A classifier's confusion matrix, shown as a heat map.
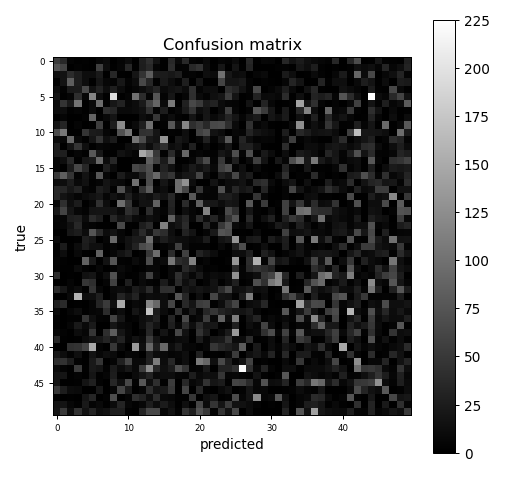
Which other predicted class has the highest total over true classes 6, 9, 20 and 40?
34
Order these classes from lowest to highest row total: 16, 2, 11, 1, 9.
1, 2, 11, 16, 9
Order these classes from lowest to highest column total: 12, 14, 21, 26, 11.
26, 11, 21, 12, 14
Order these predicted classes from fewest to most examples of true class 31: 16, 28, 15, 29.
16, 15, 29, 28
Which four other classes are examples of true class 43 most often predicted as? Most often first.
26, 13, 42, 17
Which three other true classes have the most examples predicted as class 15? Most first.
11, 23, 40
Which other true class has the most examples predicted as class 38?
30
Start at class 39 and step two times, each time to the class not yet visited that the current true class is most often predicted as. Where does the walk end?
32
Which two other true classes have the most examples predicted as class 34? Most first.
6, 9
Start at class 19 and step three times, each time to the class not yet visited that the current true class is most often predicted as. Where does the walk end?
25
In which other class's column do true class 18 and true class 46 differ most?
17
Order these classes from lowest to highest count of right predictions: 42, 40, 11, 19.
19, 11, 42, 40
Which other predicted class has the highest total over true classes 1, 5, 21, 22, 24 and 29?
44
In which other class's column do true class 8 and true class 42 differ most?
20
